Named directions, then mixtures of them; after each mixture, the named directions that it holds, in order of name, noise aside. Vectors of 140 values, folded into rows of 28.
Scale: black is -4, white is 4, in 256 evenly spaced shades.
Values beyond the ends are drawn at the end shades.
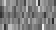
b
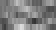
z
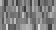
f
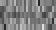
b, f, z.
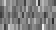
b.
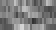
z.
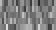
f.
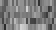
b, f, z.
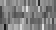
b, z.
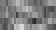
z.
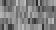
b, z.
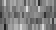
b, z.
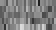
b, f, z.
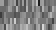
b, f.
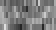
b, z.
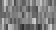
b, f, z.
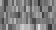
f, z.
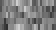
f, z.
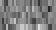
f, z.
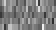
b.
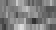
z.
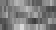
z.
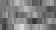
z.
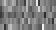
b.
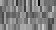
b, f.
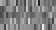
b, f.
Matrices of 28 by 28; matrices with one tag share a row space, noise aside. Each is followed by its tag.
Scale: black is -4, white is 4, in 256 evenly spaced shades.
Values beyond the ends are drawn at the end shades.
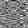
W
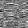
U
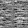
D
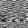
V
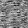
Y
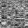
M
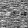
Y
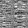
D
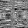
D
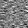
V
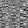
W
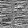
D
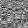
M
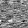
Y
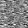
V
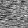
Y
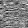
U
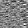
W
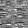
D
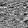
V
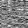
M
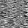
V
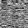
M
